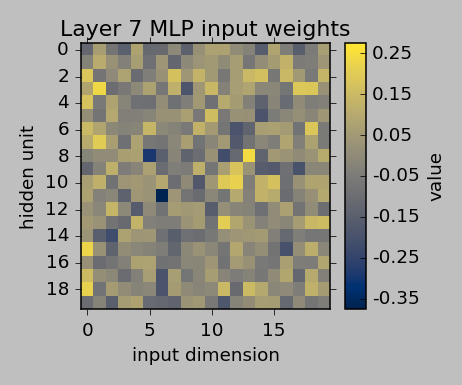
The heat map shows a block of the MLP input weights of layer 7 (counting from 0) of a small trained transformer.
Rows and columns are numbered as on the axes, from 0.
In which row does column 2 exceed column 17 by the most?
9
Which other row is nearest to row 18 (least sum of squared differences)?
17
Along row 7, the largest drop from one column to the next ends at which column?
12
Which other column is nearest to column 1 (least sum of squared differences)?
18
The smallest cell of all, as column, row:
6, 11
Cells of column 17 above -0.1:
17
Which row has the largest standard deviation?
8
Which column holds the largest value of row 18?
0
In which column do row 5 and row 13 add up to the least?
14
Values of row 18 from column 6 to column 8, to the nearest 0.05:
-0.2 0.05 0
